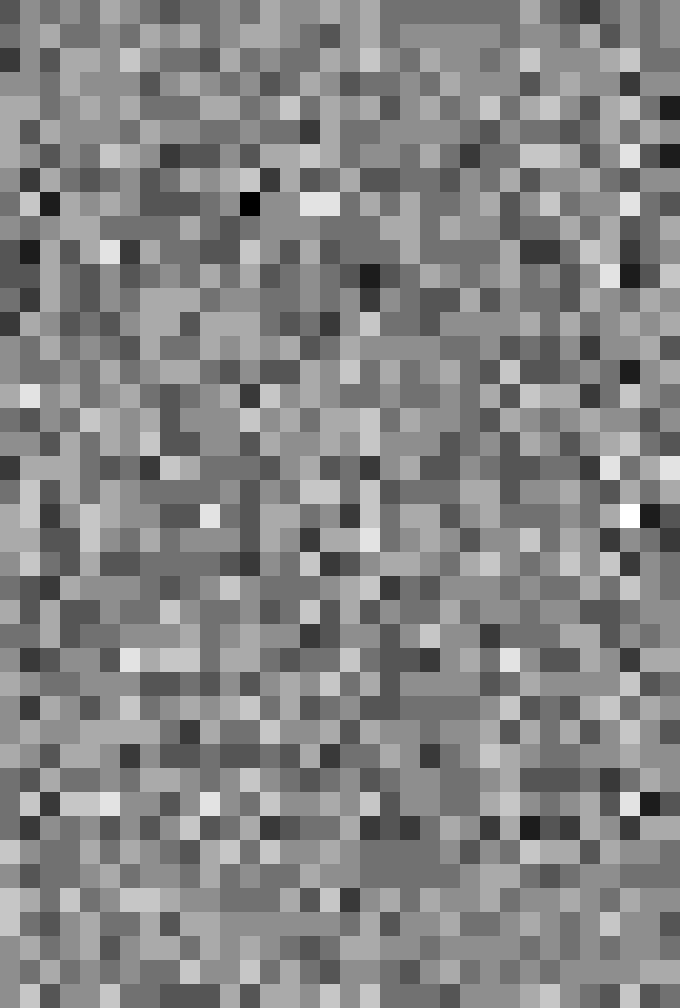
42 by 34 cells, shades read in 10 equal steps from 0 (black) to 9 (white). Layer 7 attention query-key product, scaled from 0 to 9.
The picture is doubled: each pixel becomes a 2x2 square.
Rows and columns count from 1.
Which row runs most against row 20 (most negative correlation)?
23
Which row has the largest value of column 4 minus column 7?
32
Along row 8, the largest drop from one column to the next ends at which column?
14
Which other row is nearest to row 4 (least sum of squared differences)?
10
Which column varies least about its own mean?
24
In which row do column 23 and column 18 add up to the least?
22
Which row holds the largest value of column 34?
20
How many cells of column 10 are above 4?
20
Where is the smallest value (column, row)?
13, 9
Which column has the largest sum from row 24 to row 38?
26
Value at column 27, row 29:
6
